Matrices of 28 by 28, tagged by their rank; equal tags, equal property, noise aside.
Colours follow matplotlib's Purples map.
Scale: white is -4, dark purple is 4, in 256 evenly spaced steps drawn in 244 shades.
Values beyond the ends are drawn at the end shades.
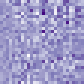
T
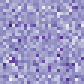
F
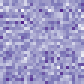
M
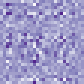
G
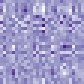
G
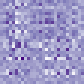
G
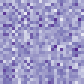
F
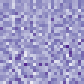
F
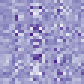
T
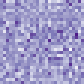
T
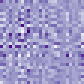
G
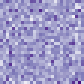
F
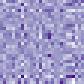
G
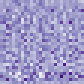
F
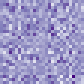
T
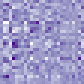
G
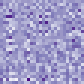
M
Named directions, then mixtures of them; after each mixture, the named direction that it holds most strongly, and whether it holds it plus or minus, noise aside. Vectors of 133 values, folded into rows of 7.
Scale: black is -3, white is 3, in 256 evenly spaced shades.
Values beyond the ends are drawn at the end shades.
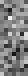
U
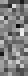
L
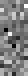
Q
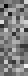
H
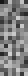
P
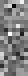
L, minus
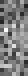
Q, minus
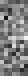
U, plus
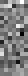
L, minus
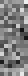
L, minus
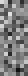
P, minus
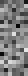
P, plus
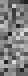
L, plus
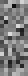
L, minus
